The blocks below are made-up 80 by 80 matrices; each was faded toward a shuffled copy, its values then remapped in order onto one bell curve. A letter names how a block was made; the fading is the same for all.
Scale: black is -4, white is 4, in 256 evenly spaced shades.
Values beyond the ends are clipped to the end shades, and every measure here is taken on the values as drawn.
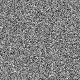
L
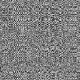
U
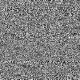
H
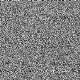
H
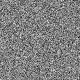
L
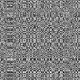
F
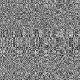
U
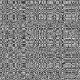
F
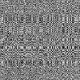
F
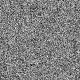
L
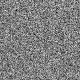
L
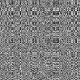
F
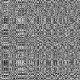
F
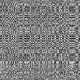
F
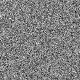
L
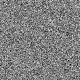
L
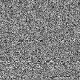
H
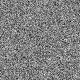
L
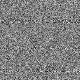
H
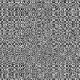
F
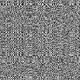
U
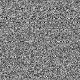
H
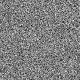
L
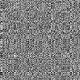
U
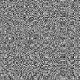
U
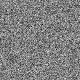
L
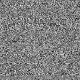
H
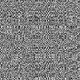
U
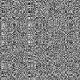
U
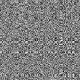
U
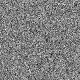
L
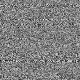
H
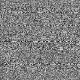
H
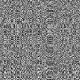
U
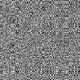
U
